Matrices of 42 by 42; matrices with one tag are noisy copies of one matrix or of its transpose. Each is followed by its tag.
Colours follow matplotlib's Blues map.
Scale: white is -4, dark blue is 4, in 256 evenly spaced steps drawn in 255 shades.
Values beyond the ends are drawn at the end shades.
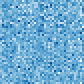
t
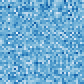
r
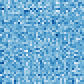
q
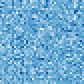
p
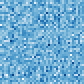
p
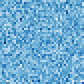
t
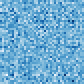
p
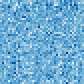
r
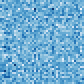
r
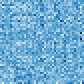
t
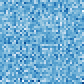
t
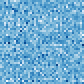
t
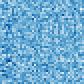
r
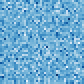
q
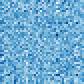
q
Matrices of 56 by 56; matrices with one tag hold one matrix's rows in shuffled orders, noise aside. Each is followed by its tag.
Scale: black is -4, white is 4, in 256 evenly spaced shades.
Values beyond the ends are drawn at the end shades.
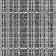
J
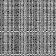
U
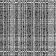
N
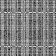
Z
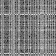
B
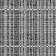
U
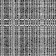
B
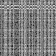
U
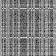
J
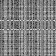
U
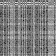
N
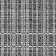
Z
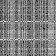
N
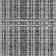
J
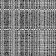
B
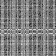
Z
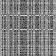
J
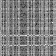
J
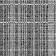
N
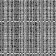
U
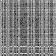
J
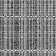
U
